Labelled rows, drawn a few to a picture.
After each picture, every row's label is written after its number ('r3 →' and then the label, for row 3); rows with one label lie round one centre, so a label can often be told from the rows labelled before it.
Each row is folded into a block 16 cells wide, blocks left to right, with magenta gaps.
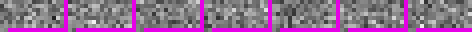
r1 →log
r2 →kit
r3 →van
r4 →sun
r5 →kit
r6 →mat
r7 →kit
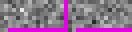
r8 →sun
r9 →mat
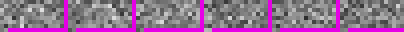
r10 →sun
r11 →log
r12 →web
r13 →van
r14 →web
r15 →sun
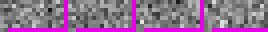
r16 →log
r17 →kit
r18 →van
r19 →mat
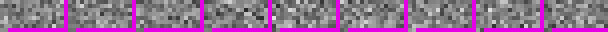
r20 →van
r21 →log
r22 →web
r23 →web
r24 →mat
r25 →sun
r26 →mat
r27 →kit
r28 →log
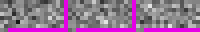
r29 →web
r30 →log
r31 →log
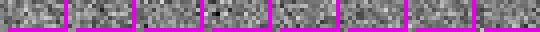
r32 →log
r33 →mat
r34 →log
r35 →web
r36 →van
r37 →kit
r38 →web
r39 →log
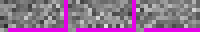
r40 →web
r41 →log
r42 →sun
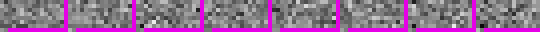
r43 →web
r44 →mat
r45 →sun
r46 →sun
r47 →log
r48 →log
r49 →web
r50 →sun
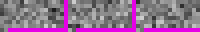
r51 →log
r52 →van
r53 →kit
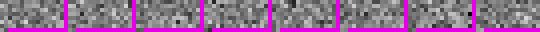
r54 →kit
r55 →web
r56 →log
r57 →kit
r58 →log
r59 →log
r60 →sun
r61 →sun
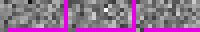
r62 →web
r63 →web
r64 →kit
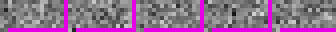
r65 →log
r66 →kit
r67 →kit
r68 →van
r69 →mat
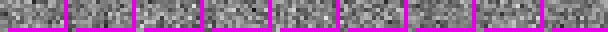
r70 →log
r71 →sun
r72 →mat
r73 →log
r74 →mat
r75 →web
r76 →van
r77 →log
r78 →van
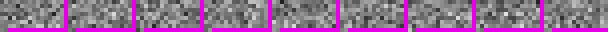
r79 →kit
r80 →web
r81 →log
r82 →sun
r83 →sun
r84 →mat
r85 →web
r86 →web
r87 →kit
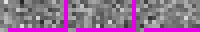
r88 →van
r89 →mat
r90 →sun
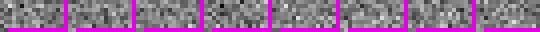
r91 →log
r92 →sun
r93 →log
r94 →kit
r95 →log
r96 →log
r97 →log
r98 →log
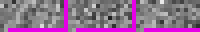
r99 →mat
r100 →mat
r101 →mat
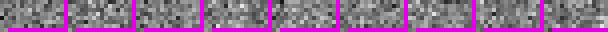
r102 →sun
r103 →web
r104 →sun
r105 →log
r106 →sun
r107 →sun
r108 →mat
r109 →van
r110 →kit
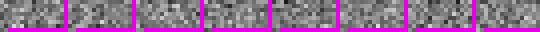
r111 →sun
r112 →mat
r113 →log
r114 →log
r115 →log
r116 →van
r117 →van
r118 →sun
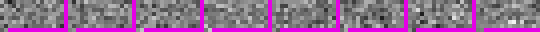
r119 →sun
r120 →web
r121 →mat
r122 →log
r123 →kit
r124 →mat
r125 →web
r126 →log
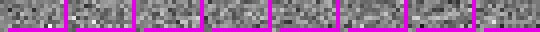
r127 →kit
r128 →kit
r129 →kit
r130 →web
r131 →web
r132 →van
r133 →van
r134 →mat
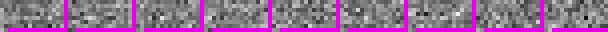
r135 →van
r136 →web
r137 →van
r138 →kit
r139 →mat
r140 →van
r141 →van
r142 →sun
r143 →mat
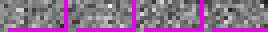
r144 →mat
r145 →log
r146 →mat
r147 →web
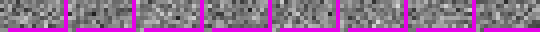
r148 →web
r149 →kit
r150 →mat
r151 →sun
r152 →mat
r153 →log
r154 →log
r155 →web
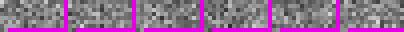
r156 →mat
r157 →mat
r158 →mat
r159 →kit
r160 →van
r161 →log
